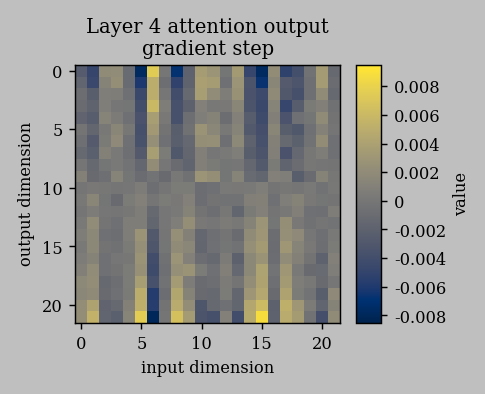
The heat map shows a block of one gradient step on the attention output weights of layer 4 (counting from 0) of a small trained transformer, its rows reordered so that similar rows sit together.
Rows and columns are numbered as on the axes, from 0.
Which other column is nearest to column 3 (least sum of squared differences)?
16
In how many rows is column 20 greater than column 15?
10
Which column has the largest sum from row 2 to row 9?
6
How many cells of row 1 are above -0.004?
18
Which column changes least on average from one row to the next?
4
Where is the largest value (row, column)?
21, 15
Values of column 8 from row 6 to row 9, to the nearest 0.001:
-0.002 -0.003 -0.001 0
